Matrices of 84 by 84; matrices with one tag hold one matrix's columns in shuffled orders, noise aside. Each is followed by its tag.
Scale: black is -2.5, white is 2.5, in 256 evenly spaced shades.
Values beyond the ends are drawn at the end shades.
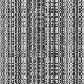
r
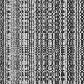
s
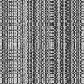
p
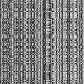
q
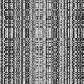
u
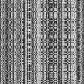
q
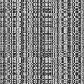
r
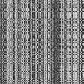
q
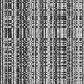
u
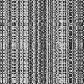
p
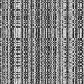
u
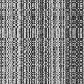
u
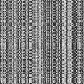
p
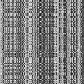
r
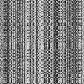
p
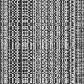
p
